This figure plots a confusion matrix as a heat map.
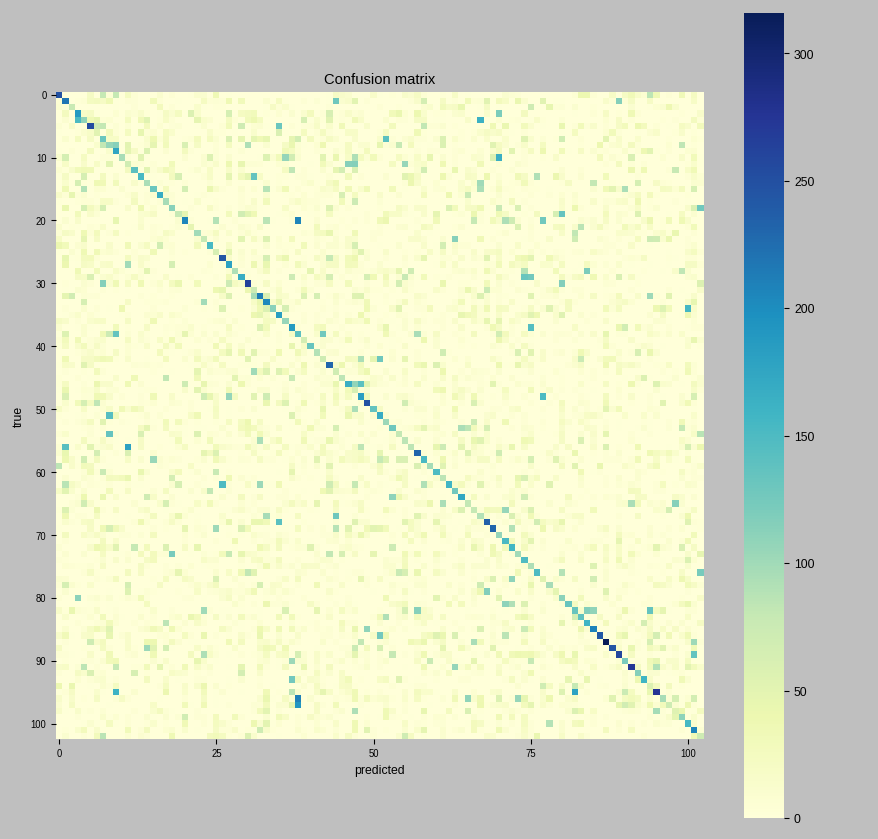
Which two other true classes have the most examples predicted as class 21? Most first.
3, 83
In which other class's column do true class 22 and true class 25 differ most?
82
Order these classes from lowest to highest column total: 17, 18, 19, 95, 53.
19, 53, 18, 17, 95
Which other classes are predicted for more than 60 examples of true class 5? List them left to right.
6, 7, 29, 35, 58
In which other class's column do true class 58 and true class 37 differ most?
15
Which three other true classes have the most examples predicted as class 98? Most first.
65, 12, 96
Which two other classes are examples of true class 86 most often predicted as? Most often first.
51, 71
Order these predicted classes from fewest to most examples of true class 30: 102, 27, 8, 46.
8, 46, 102, 27
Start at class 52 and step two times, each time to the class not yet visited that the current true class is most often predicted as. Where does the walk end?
71
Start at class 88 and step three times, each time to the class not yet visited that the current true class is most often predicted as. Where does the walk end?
44
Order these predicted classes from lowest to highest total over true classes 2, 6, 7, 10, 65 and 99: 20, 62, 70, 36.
62, 20, 36, 70
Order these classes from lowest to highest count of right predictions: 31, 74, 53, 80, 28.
31, 28, 80, 53, 74
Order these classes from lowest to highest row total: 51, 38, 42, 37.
51, 37, 42, 38
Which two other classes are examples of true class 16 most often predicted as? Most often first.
65, 45
